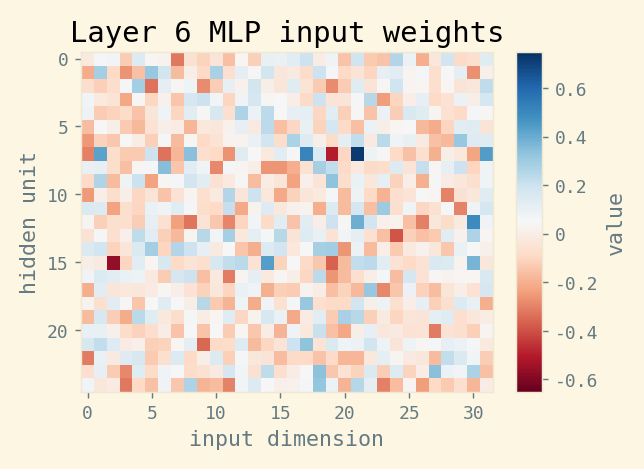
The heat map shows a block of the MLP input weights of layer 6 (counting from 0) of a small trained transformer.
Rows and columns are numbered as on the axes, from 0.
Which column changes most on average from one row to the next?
11
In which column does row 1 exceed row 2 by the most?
5
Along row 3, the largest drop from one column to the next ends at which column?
23
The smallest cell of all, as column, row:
2, 15
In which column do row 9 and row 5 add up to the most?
19
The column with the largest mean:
21
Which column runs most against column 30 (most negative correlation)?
8
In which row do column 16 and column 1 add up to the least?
12
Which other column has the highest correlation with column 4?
28
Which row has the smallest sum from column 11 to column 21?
22
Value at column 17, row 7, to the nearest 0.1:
0.5
